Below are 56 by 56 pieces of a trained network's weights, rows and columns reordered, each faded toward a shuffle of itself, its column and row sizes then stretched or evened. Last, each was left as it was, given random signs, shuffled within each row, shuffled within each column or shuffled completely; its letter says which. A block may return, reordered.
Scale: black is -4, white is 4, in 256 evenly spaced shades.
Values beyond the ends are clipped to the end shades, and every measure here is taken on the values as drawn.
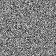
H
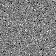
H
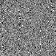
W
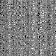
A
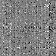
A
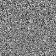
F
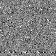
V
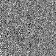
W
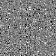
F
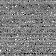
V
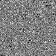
V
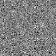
A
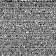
V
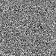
V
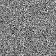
W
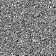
V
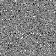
V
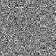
A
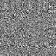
A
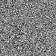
V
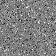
H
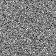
H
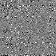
F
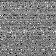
V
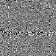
F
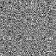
A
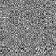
A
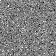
H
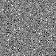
W
